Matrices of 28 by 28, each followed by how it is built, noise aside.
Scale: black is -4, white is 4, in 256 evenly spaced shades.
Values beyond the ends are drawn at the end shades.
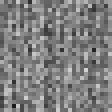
blocks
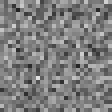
blocks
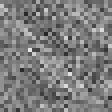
Toeplitz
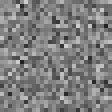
repeating rows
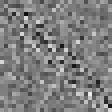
banded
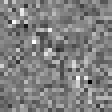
banded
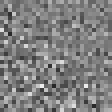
lower triangular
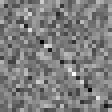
diagonal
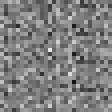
repeating rows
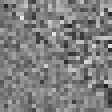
upper triangular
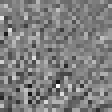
lower triangular
